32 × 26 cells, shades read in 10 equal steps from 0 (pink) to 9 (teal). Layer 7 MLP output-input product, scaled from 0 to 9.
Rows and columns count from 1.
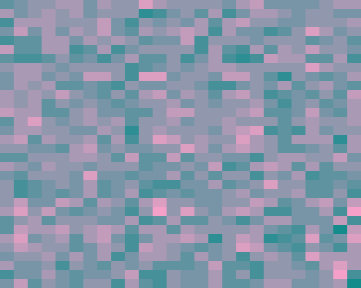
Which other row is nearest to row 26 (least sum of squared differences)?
28
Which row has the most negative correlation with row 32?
11
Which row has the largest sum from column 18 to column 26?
20
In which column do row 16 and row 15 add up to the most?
10
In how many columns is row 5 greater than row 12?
10
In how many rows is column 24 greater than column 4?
15
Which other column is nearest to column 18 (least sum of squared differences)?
17
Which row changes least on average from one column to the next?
8
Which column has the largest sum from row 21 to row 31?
22
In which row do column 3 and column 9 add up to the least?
14
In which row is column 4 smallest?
24
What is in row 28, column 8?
3
